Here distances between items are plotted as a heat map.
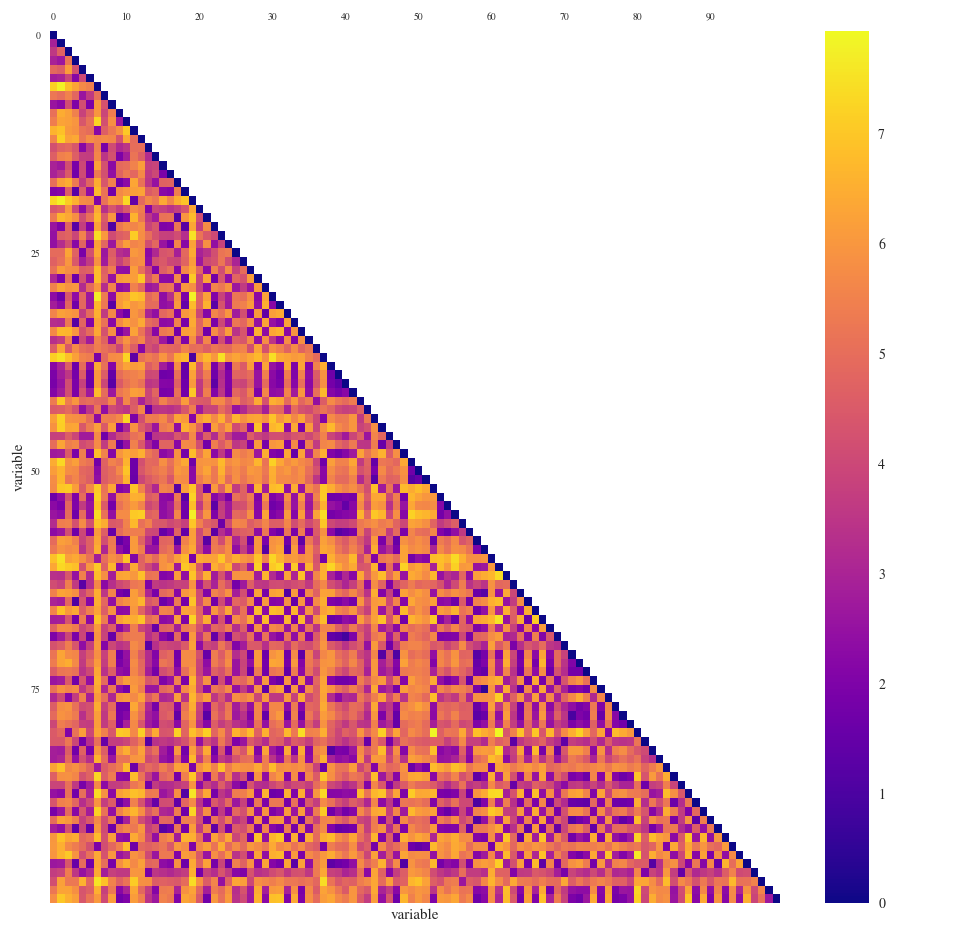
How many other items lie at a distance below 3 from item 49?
10
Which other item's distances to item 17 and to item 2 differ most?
52
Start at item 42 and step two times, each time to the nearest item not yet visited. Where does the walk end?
12
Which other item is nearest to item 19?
37
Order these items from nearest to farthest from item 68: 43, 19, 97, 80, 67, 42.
43, 42, 97, 19, 67, 80
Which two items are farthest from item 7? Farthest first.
97, 56
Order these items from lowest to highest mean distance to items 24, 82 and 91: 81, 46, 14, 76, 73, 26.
76, 46, 81, 26, 14, 73
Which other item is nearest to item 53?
18
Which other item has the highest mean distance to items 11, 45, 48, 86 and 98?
80
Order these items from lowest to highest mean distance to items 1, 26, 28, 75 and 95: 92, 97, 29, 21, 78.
78, 29, 21, 92, 97
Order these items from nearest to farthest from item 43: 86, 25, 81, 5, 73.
81, 86, 25, 73, 5
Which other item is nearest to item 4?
63
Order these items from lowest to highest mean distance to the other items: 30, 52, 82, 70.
70, 82, 30, 52
